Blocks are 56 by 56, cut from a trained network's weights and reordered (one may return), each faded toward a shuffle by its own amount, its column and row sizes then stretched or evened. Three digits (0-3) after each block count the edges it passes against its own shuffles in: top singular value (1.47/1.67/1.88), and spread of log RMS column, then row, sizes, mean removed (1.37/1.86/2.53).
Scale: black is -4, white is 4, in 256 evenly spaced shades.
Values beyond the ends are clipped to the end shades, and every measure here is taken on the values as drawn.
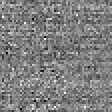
1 2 0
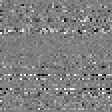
1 0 3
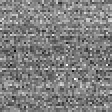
2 0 1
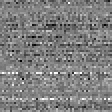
3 0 3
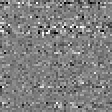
0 1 3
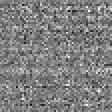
0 2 2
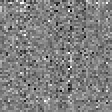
0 2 1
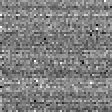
3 1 1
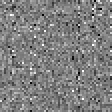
2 2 0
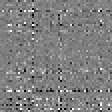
3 2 3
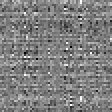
3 3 0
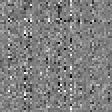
0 3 1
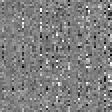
0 3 0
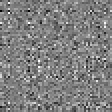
2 2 2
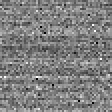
2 0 0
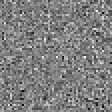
1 1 2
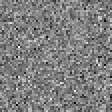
0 0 0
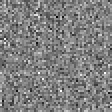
0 0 0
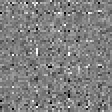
1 2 2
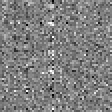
2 2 1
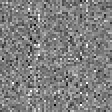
0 2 0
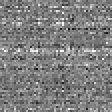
2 1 3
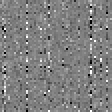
3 3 0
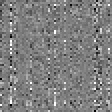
3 3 1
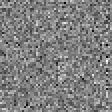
1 1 0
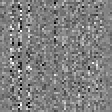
0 3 0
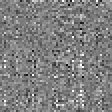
2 2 2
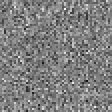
2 2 0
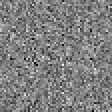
0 1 0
